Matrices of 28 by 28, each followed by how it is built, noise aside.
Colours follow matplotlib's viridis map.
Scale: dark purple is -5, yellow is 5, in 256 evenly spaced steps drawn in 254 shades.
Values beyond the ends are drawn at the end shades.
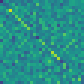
diagonal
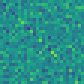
diagonal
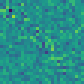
banded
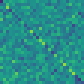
diagonal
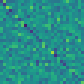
diagonal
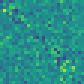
banded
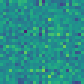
low rank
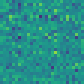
low rank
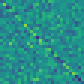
diagonal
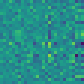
low rank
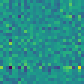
low rank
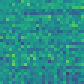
blocks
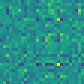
low rank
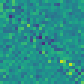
banded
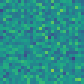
blocks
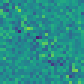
banded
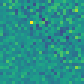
upper triangular
